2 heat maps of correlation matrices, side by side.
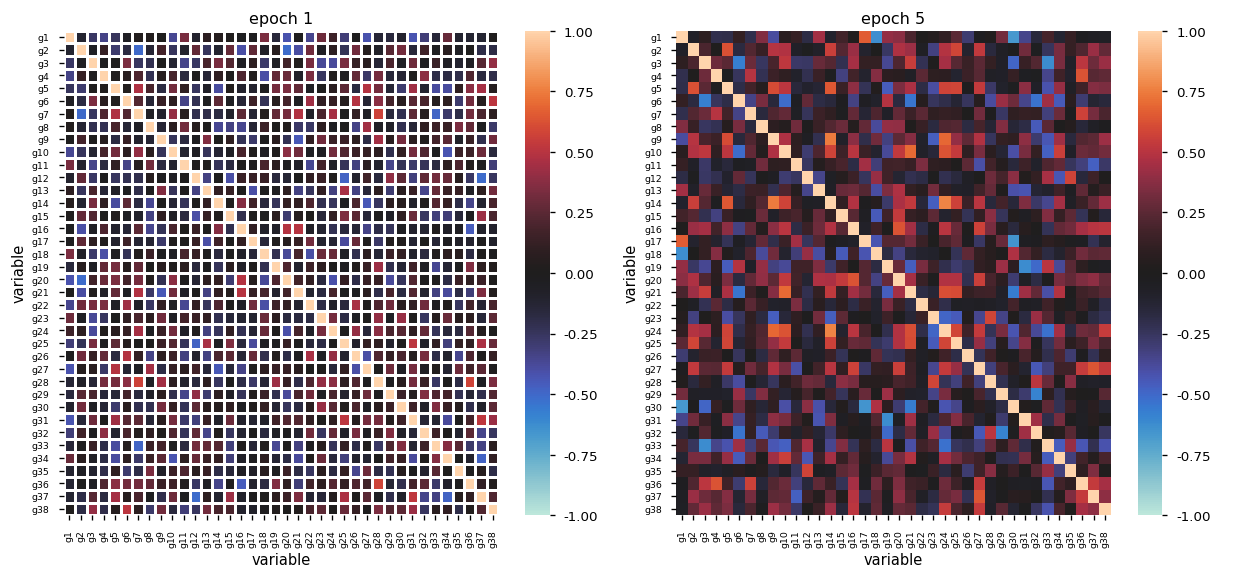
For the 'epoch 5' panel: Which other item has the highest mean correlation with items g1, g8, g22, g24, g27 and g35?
g20
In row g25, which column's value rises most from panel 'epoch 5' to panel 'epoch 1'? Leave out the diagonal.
g13
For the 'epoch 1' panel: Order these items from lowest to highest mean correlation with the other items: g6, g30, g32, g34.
g34, g32, g30, g6
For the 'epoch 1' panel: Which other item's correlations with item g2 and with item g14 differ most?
g16
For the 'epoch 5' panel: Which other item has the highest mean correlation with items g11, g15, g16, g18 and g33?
g28
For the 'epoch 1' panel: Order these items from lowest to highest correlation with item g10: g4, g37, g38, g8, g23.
g38, g23, g8, g4, g37
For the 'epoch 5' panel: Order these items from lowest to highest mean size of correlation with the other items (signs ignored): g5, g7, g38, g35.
g35, g7, g38, g5
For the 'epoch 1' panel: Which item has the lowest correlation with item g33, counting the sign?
g7
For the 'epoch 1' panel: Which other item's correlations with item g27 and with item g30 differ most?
g5
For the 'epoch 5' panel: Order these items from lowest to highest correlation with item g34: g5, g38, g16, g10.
g38, g16, g5, g10
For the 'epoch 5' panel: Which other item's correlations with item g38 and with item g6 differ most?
g3
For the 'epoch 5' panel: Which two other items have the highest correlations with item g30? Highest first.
g18, g12
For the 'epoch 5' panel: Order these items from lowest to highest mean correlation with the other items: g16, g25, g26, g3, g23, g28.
g23, g26, g28, g3, g25, g16
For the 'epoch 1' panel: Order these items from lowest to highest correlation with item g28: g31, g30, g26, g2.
g2, g30, g26, g31
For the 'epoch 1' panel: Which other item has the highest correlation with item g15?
g37
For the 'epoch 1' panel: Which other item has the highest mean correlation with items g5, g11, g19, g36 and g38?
g28
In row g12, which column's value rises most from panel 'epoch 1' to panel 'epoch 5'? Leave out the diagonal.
g37
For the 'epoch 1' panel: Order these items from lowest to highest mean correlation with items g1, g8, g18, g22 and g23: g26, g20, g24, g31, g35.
g20, g31, g26, g35, g24
